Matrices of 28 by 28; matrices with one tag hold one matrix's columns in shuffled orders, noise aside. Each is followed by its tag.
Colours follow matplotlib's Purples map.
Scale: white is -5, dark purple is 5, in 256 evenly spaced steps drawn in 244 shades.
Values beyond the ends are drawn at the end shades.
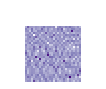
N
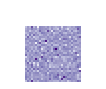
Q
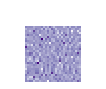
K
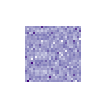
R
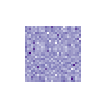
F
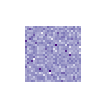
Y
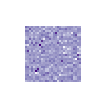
Y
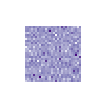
N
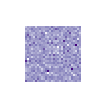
Y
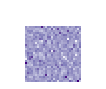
R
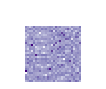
Y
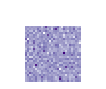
F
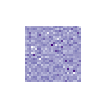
Y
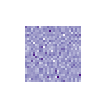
N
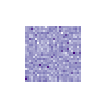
F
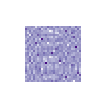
K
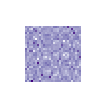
R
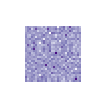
F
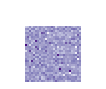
Y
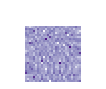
K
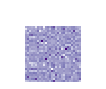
Q
